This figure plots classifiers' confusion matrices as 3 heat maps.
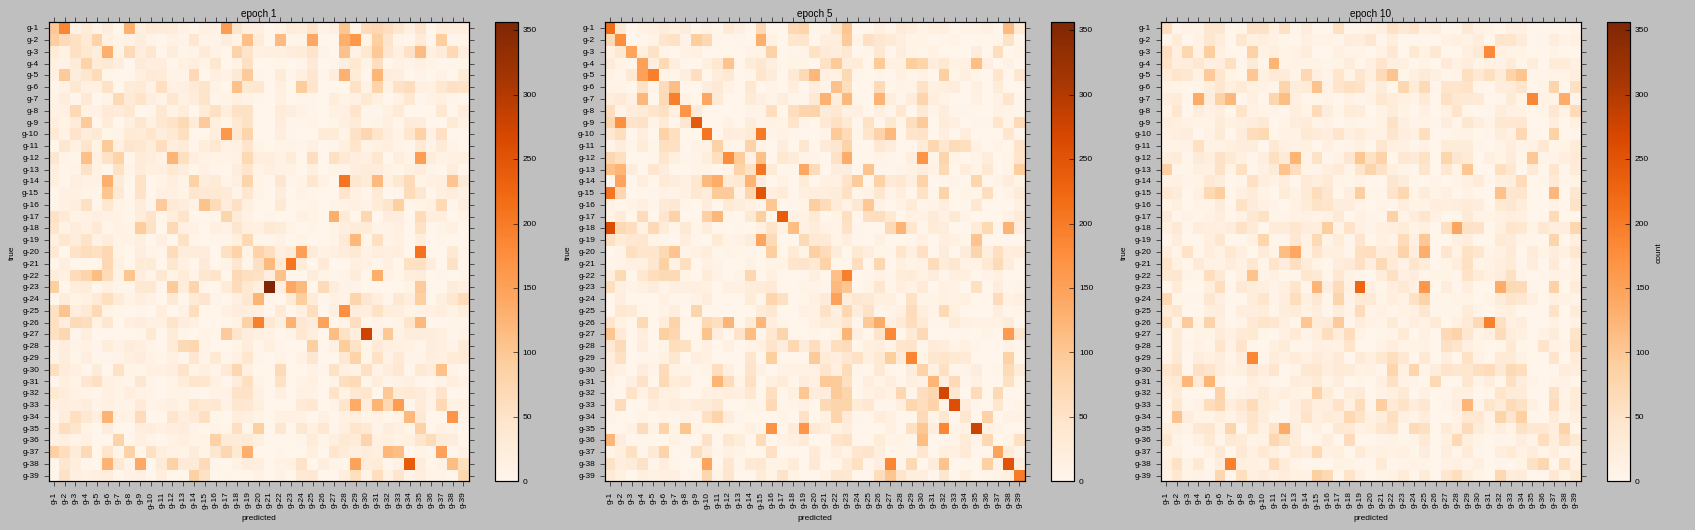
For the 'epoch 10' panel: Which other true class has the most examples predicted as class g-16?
g-18
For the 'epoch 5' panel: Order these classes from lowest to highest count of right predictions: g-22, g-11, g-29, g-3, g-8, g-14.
g-11, g-22, g-14, g-3, g-8, g-29
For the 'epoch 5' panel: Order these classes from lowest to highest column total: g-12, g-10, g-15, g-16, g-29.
g-12, g-29, g-16, g-10, g-15
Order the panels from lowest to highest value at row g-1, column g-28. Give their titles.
epoch 10, epoch 5, epoch 1
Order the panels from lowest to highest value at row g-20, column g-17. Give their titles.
epoch 5, epoch 10, epoch 1
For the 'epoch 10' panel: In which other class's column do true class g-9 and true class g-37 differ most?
g-15
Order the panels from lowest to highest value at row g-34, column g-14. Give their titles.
epoch 5, epoch 1, epoch 10
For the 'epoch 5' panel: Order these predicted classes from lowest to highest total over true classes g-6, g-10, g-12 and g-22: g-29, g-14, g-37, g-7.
g-37, g-29, g-14, g-7
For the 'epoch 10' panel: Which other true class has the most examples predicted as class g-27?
g-12
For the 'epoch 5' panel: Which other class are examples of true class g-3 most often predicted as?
g-16
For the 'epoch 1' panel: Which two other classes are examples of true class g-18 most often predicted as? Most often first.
g-9, g-12
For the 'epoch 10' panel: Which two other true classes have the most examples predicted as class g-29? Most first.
g-33, g-13
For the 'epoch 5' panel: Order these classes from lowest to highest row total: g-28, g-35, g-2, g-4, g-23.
g-23, g-28, g-2, g-4, g-35
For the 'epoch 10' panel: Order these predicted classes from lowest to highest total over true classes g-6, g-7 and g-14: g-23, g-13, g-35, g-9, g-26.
g-26, g-13, g-9, g-23, g-35
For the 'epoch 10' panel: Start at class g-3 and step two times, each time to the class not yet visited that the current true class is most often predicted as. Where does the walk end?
g-5
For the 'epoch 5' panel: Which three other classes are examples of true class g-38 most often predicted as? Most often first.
g-27, g-10, g-32
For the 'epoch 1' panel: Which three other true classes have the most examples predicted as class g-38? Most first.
g-34, g-14, g-3
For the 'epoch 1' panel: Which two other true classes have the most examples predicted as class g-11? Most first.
g-16, g-6
